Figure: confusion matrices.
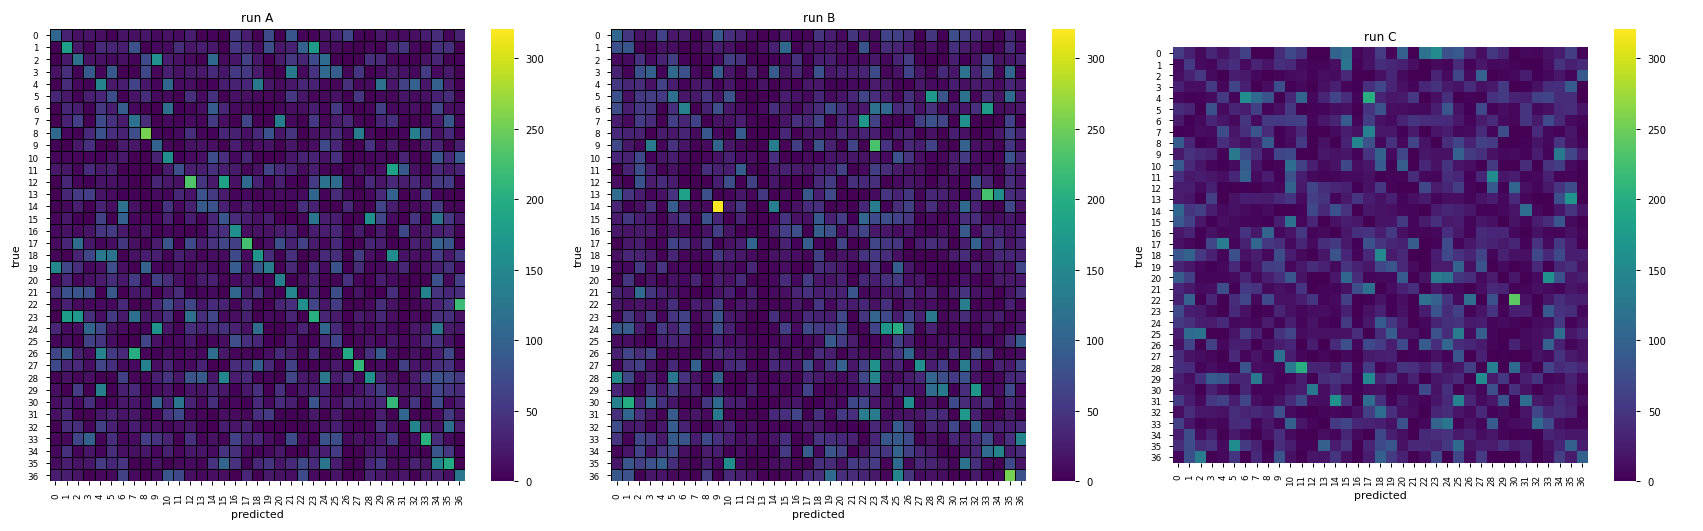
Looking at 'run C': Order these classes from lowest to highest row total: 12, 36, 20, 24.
24, 12, 36, 20
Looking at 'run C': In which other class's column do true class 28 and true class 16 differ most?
11
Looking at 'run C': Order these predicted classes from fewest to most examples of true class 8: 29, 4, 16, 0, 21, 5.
29, 5, 4, 21, 0, 16
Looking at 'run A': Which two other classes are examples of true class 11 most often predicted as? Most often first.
30, 31
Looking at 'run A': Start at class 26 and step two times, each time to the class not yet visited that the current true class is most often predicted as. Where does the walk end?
20
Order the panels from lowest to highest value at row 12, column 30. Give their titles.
run B, run A, run C
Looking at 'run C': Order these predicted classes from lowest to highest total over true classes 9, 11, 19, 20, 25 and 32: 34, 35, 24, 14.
14, 35, 24, 34
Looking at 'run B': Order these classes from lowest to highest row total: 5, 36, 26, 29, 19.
19, 26, 29, 36, 5
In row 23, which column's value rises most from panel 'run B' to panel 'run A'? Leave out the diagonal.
2
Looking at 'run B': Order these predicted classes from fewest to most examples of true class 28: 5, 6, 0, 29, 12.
12, 6, 29, 5, 0
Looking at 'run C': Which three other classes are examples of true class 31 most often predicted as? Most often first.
14, 25, 17
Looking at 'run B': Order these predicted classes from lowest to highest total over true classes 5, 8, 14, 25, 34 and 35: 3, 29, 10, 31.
29, 3, 10, 31
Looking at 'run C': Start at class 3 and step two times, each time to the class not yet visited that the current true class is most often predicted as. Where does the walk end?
5
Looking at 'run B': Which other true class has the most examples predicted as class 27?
7
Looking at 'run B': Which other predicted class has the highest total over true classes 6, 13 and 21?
33
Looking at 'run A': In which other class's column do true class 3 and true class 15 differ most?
28
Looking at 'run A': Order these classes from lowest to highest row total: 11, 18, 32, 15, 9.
9, 32, 11, 15, 18
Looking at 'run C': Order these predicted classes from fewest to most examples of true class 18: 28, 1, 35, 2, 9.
28, 35, 2, 9, 1
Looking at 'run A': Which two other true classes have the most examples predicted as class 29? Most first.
4, 26
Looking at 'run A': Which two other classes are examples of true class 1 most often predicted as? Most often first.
23, 22
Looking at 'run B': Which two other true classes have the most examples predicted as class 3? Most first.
9, 30
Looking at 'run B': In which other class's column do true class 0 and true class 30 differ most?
1
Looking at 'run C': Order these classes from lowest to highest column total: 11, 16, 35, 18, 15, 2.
16, 2, 11, 35, 15, 18
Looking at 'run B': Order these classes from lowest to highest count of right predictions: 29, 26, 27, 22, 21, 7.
22, 7, 21, 26, 29, 27
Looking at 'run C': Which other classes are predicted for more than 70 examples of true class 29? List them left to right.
3, 4, 7, 17, 27
